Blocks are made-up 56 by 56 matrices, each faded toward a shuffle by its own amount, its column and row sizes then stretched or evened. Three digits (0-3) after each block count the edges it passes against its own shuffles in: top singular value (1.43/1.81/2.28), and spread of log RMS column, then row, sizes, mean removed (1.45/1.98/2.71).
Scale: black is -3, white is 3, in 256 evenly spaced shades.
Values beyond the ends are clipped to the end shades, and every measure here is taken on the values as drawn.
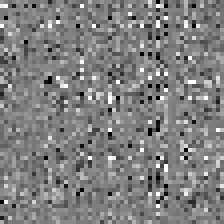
1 3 1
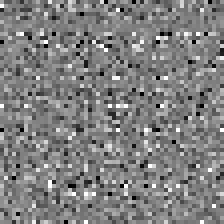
0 0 2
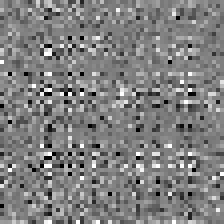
3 2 3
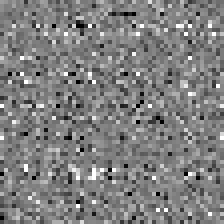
0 1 2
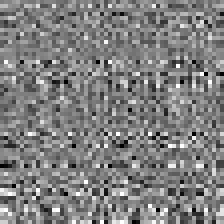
3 0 3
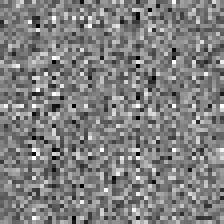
2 2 1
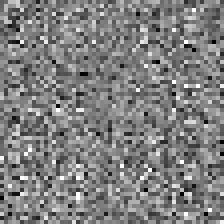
2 1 1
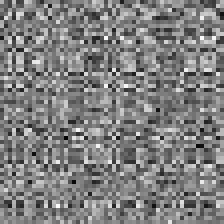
3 0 3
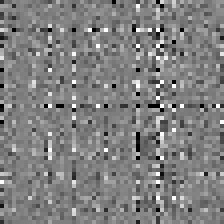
2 3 2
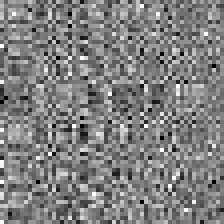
3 2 0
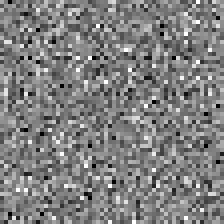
1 0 0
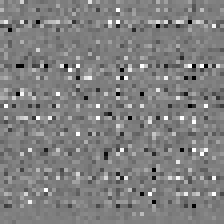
1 1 3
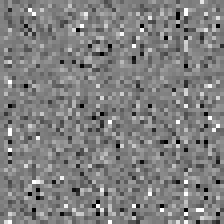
0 2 1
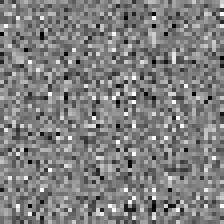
0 2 1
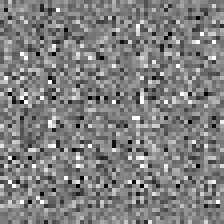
1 1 2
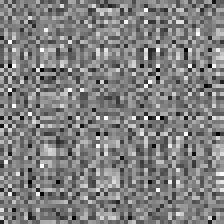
3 1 2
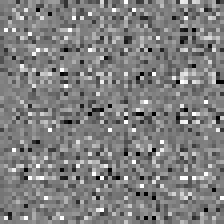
2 1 2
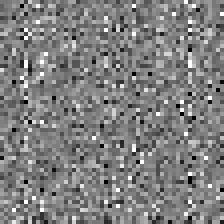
2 2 0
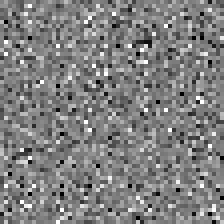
0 1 0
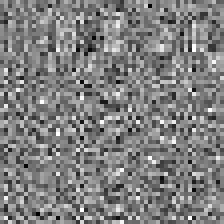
3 2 1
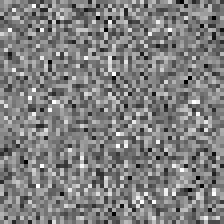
1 0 0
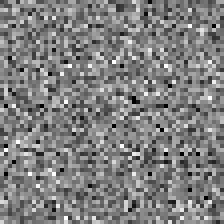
1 0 1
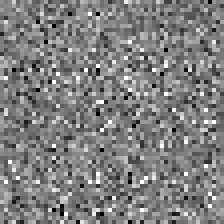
0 1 1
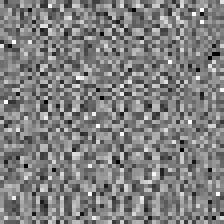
3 1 0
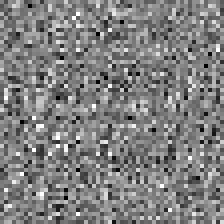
2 1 0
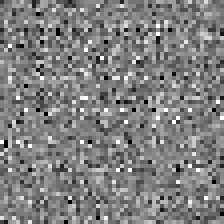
0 0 2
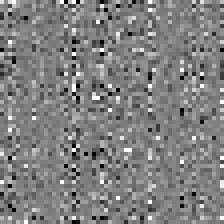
2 3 1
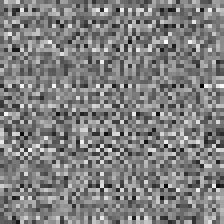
3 0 3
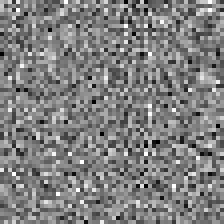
2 0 1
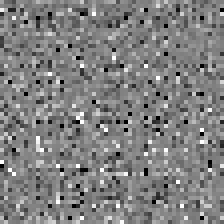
1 2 1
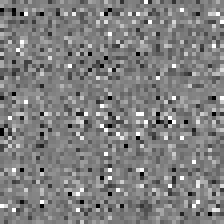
0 2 2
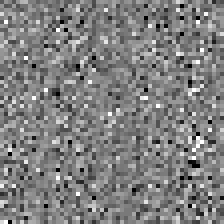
0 2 0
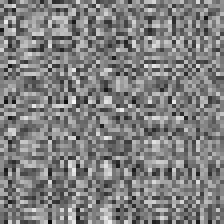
3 2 2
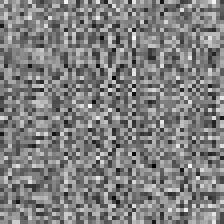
3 2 0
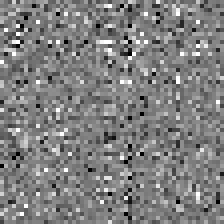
1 2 1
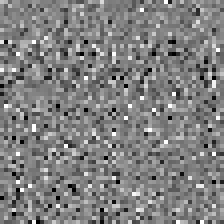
1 0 1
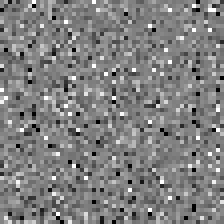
0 1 0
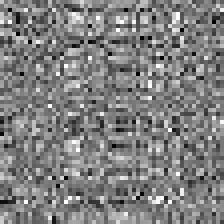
3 1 2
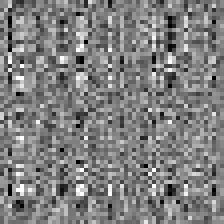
3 3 2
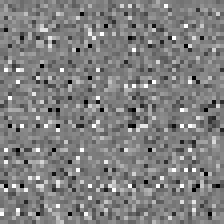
0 0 2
